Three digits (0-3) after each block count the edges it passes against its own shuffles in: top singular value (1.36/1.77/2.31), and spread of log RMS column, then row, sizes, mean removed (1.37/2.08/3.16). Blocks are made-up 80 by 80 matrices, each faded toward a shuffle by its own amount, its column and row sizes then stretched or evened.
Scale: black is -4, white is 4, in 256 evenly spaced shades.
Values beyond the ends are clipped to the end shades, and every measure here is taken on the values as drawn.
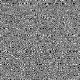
2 0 2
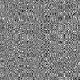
3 2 0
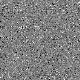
1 0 1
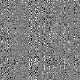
2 3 1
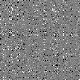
2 2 2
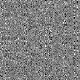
2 2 0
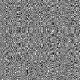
3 2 0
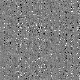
1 2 1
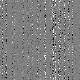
1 3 0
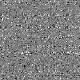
1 0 2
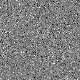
0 0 1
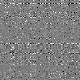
3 1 2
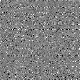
2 0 2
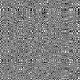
3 2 2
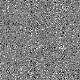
0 2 1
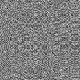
3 0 0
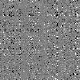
2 2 1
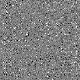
2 1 1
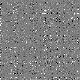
0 2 2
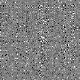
2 2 1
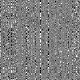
3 3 0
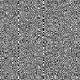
3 2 0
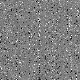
0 2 0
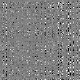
1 3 2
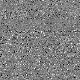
0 0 2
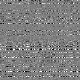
3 1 3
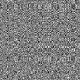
3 2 1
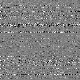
1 0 3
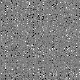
0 2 1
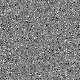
0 1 0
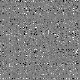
1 2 2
